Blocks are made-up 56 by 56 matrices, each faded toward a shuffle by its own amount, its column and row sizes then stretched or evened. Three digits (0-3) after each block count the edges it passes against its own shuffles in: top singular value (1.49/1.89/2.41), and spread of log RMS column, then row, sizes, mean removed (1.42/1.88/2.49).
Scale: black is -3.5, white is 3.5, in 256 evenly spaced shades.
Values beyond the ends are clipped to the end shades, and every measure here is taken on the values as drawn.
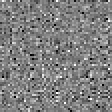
2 0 2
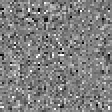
0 2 1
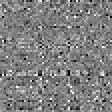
2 0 2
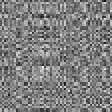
3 3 1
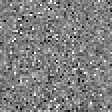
0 1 0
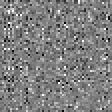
2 2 1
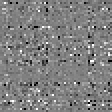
0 2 3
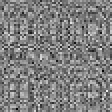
3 2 1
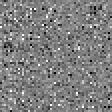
0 2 1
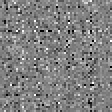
1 2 2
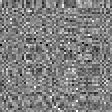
3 0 0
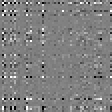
3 3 3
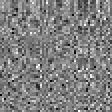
3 1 0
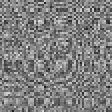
3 1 2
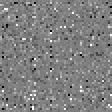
0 1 1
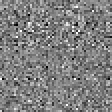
1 1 2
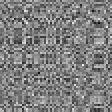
3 1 3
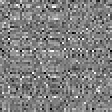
3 0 3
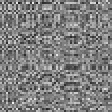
3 1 3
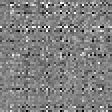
2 2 3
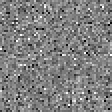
0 0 1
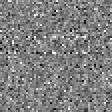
1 0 1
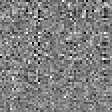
2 2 2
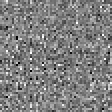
1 2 1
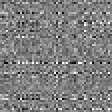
3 2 3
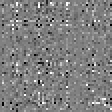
1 3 2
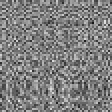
3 1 0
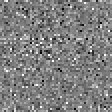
1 0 2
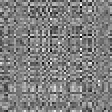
3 3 2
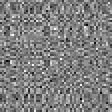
3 0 0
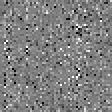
1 2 0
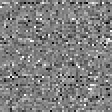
2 0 2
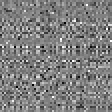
3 0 3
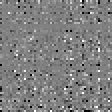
1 2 3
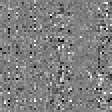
0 3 2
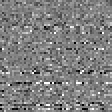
2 0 3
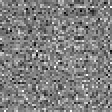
2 0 0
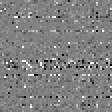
1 1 3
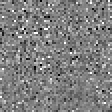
0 2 2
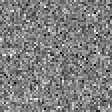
0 0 0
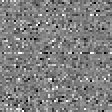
0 0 3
